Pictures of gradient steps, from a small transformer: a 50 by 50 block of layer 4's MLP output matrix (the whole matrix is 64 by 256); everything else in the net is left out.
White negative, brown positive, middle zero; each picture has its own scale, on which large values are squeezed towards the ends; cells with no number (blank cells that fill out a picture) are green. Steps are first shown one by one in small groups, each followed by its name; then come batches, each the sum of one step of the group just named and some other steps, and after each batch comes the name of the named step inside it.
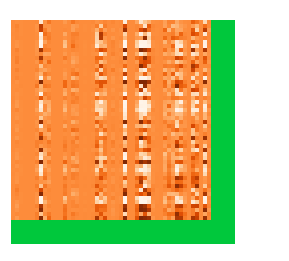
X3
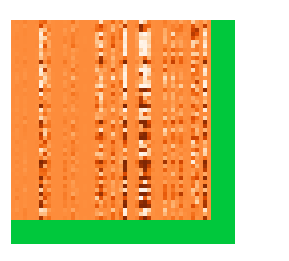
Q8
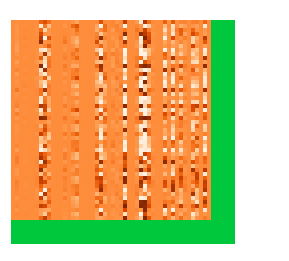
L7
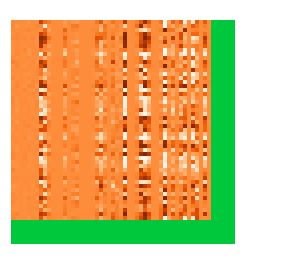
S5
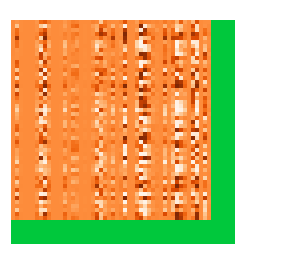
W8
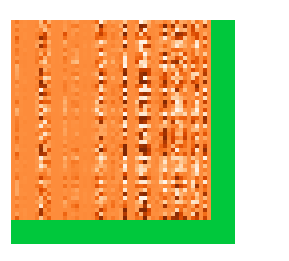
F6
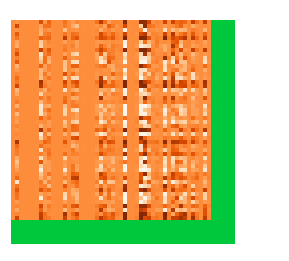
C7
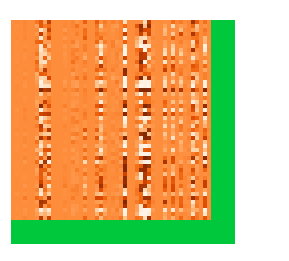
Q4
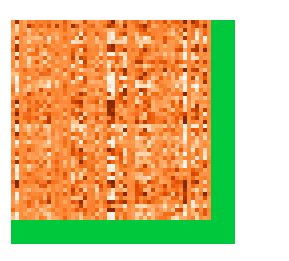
Q4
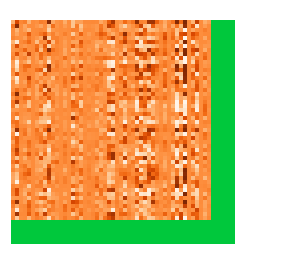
W8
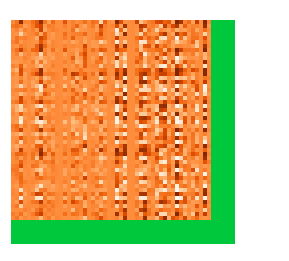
F6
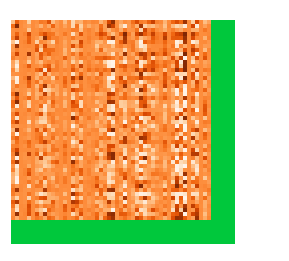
W8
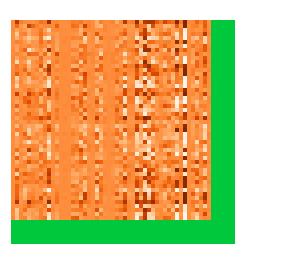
L7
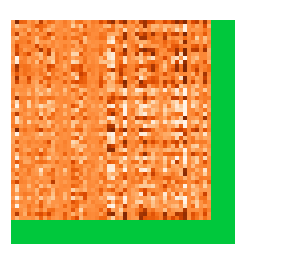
C7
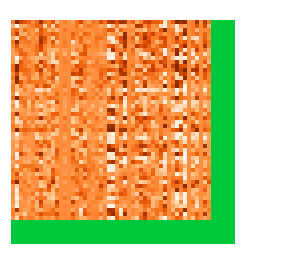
S5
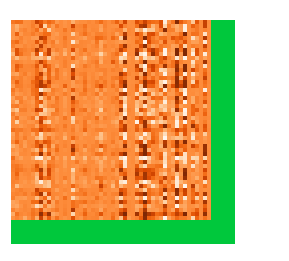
S5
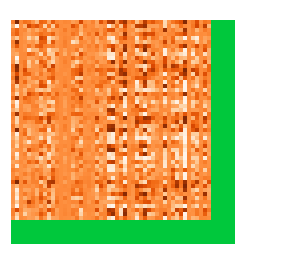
S5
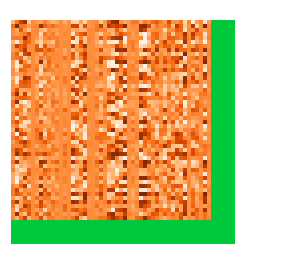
Q8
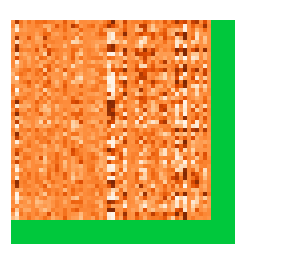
W8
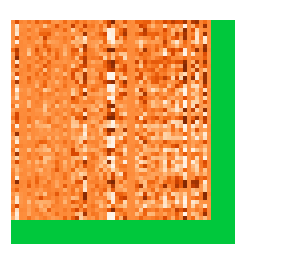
W8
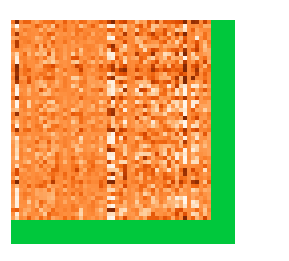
Q4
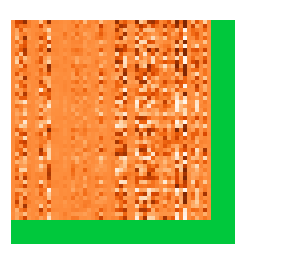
F6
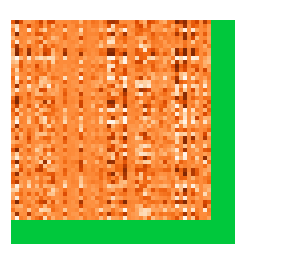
Q4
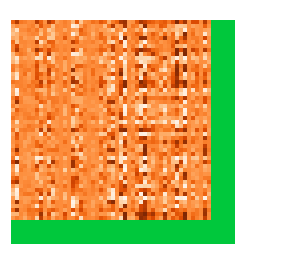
C7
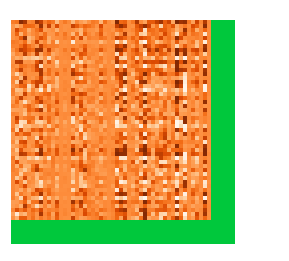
F6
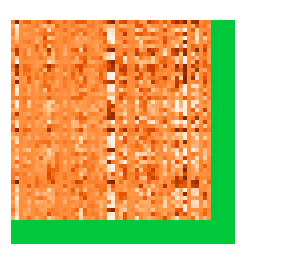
W8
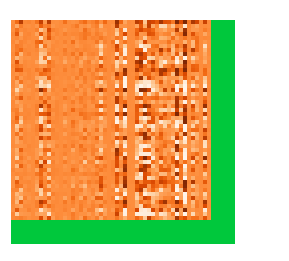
Q4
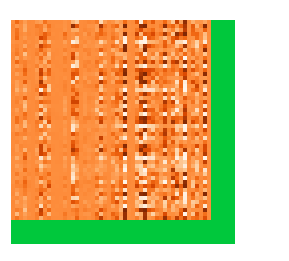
F6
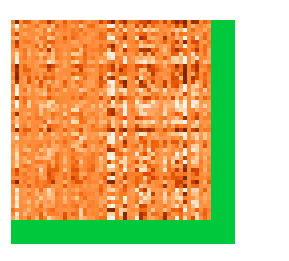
C7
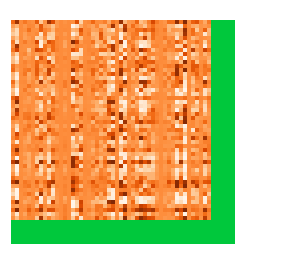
X3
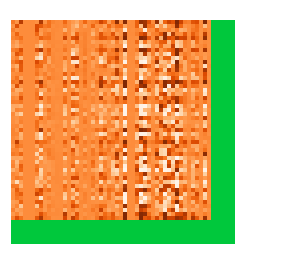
C7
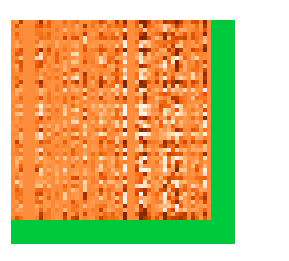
C7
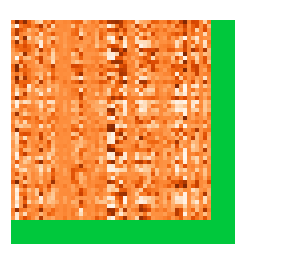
X3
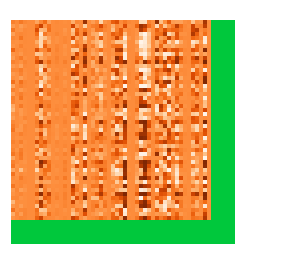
Q8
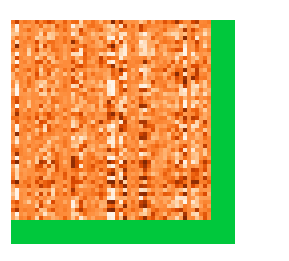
Q8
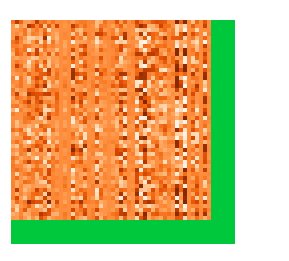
W8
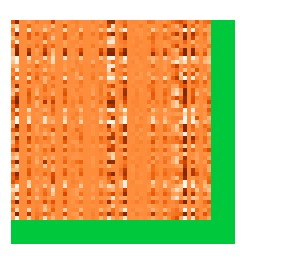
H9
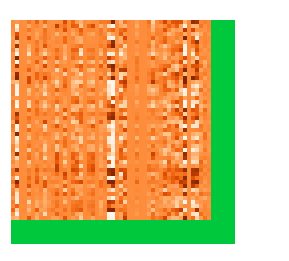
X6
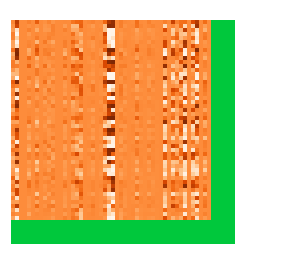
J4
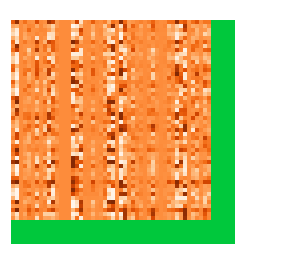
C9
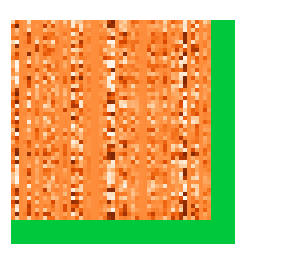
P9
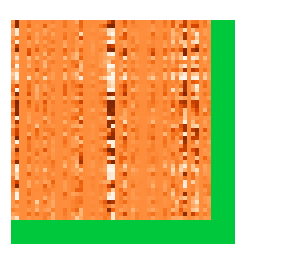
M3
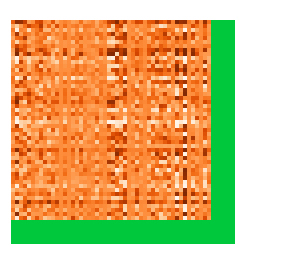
H9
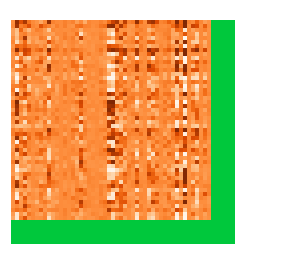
M3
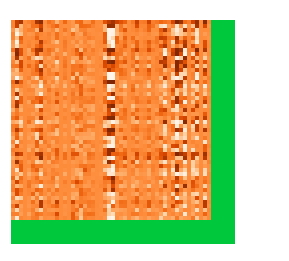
J4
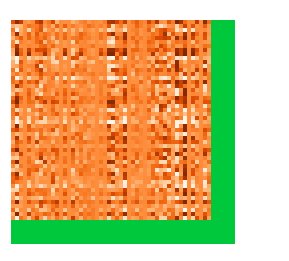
H9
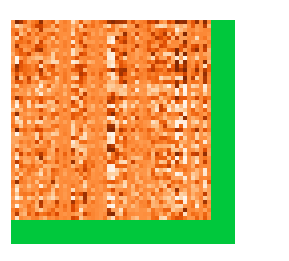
P9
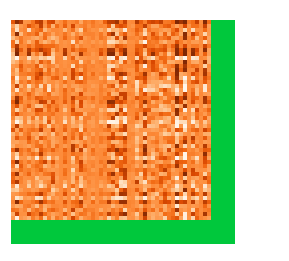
H9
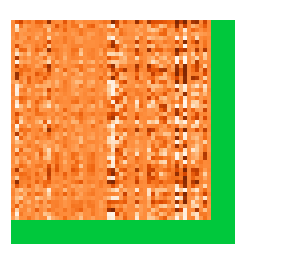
X6
